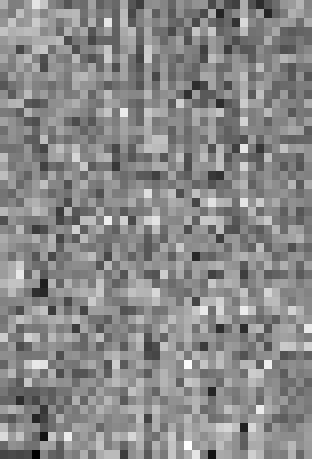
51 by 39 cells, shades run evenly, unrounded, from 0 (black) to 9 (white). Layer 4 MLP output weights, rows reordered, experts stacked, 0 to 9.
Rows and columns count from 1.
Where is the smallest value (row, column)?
51, 5
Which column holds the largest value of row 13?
16
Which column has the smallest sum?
6
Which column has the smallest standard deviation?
35
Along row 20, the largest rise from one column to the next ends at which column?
29
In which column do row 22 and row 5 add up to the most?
19
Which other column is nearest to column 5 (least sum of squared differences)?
4
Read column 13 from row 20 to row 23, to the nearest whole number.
5 4 3 4
